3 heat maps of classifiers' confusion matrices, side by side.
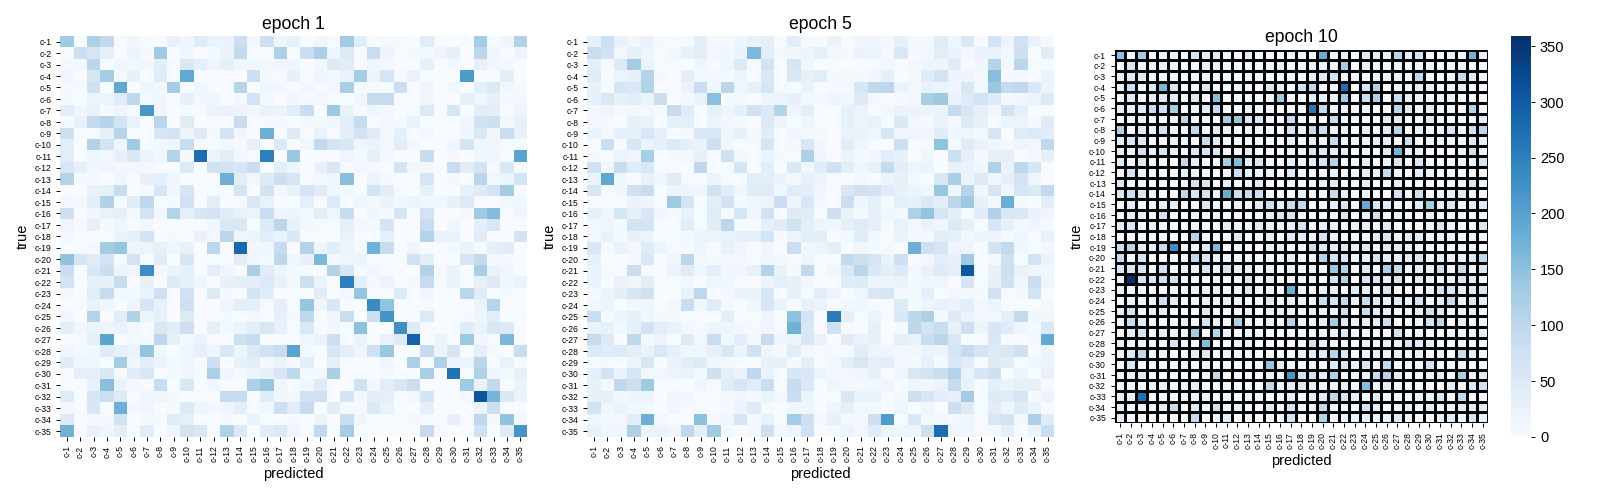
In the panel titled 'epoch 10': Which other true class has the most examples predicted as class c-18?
c-15
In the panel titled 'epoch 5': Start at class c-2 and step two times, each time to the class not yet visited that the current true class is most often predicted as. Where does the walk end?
c-28
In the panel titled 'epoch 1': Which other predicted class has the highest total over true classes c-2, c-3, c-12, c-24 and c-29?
c-32
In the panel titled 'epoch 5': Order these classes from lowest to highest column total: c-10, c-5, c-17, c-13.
c-13, c-10, c-17, c-5
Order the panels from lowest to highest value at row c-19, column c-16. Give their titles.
epoch 1, epoch 10, epoch 5
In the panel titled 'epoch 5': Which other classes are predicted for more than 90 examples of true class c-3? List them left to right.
c-4, c-31, c-33
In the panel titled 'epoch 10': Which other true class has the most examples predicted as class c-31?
c-26
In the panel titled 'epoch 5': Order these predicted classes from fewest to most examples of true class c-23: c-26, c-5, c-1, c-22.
c-1, c-26, c-22, c-5
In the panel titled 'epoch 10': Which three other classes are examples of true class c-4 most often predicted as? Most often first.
c-22, c-5, c-25
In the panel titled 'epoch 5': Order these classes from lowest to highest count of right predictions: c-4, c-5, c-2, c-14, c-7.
c-4, c-14, c-2, c-7, c-5
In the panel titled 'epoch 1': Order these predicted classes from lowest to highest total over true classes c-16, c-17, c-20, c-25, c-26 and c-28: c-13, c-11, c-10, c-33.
c-11, c-13, c-10, c-33
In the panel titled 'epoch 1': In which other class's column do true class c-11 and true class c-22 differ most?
c-16
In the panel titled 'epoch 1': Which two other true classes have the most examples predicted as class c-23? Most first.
c-26, c-4
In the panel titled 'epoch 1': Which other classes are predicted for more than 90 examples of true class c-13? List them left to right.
c-1, c-22, c-32
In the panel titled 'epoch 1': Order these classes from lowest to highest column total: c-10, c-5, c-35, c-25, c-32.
c-35, c-25, c-10, c-5, c-32
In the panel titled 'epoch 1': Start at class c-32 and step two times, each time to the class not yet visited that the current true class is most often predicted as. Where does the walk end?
c-5
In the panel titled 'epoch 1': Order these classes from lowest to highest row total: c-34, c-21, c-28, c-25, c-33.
c-34, c-33, c-25, c-21, c-28
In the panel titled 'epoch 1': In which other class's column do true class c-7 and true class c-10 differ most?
c-6
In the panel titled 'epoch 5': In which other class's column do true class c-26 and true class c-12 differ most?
c-16
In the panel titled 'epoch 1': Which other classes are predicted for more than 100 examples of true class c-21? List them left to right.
c-7, c-15, c-28, c-32
